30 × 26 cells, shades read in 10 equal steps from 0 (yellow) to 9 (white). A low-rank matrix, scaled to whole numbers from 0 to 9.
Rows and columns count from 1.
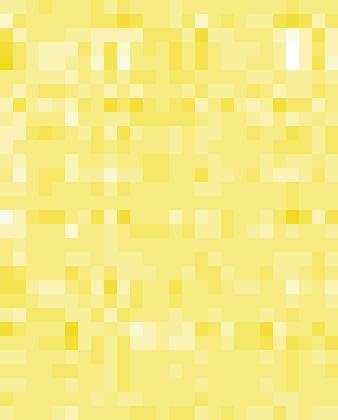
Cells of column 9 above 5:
6
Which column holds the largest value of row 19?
2
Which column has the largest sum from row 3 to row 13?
23
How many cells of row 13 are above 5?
5
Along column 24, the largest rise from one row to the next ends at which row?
3
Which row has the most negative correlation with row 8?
7
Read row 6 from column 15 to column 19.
3 4 4 4 4
